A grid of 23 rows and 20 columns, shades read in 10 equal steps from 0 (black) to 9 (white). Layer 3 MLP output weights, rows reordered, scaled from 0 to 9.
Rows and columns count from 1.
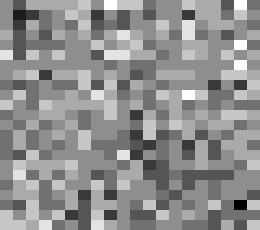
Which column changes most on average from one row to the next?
19
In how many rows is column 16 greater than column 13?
12
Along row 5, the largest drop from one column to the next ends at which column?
20
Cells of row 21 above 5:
7
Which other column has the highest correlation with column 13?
15
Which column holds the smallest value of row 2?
2
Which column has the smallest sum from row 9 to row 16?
11
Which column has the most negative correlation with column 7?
8
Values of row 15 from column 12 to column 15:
2 4 5 2
